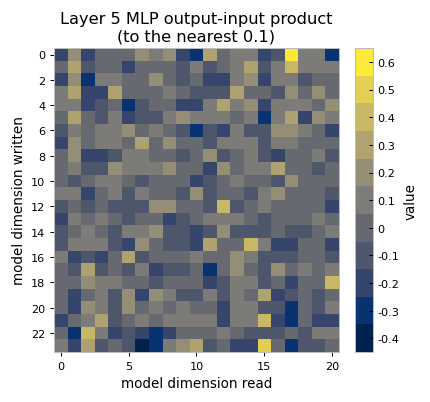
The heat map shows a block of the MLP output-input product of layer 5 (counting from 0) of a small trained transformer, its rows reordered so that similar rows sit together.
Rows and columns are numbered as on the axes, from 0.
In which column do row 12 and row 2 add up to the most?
7
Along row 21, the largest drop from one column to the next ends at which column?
16
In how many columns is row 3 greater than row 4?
11
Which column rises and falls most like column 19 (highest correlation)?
17
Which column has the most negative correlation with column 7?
2
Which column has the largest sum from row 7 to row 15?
12
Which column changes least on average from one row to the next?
18
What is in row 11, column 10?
0.2
